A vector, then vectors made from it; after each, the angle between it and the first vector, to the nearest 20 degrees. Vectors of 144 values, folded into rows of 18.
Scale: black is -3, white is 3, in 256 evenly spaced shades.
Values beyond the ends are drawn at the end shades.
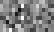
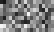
80 degrees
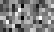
160 degrees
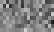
100 degrees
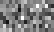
40 degrees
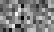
160 degrees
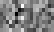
40 degrees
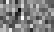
40 degrees
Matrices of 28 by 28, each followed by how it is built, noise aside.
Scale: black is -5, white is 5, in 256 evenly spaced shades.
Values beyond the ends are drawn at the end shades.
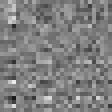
low rank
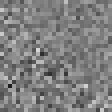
lower triangular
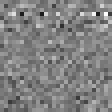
uneven rows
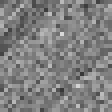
Hankel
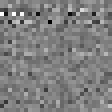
uneven rows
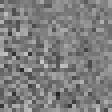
lower triangular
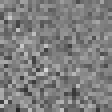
lower triangular
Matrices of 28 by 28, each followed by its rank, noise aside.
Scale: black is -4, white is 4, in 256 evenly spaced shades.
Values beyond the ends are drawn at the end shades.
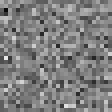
eight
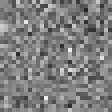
eight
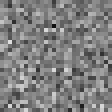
eight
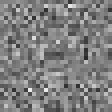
six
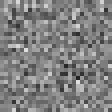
seven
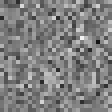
seven
